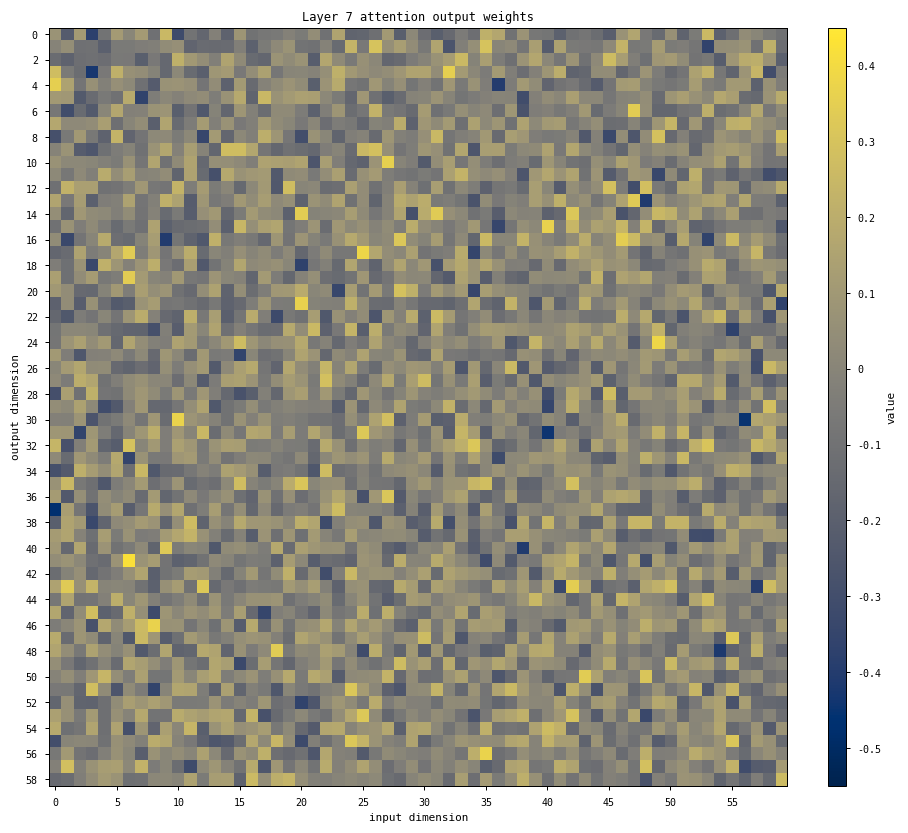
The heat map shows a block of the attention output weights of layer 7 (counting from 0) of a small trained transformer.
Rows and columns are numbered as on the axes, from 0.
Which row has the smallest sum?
0
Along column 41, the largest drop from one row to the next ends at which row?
43
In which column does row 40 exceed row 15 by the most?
9
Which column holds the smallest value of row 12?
47
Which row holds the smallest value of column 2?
31
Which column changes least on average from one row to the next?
29
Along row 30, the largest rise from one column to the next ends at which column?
57
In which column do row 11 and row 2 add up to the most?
33
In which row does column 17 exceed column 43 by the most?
8
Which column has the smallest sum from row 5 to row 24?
12
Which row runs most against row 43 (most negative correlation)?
6
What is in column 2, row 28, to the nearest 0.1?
-0.1
